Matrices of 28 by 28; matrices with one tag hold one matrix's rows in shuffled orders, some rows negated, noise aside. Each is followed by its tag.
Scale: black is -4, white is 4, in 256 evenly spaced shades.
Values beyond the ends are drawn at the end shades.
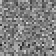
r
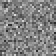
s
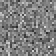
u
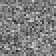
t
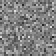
r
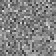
u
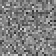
u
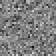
t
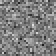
t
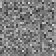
r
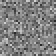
s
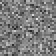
t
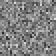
u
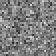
t
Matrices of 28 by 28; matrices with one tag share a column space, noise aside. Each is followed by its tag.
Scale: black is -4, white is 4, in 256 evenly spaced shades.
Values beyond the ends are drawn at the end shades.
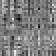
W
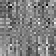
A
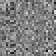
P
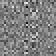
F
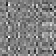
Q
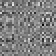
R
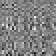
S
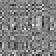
S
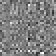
P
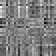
A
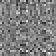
P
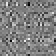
R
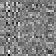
Q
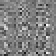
S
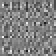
Q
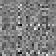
S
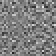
F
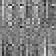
A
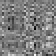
S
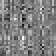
W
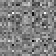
R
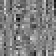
W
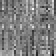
W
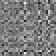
P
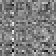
P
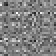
R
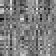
W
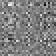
R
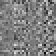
P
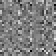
P
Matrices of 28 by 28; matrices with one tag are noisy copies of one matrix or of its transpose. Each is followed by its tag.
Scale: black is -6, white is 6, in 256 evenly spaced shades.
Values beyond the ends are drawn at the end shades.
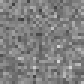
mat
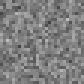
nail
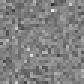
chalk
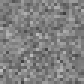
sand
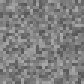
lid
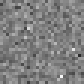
nail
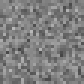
lid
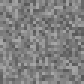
lid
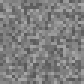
lid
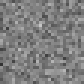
nail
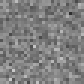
chalk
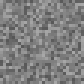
lid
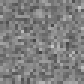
chalk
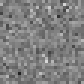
lid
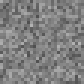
sand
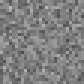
lid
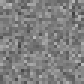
chalk
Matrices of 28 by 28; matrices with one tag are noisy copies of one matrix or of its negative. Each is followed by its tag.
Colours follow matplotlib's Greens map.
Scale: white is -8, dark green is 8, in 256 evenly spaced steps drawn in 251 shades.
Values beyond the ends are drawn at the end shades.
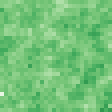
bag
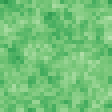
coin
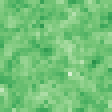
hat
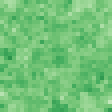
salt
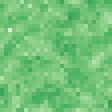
hat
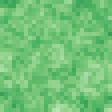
salt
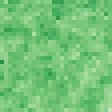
bag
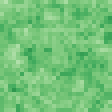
coin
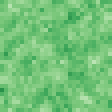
hat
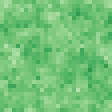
coin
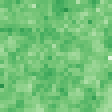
bag
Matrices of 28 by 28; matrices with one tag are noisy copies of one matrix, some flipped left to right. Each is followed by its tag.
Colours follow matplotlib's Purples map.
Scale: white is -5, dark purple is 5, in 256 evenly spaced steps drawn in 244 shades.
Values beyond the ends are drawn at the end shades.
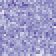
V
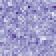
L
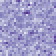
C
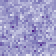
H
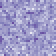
C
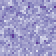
L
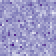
V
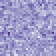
V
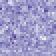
L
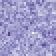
V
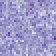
V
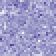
V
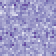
V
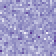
C
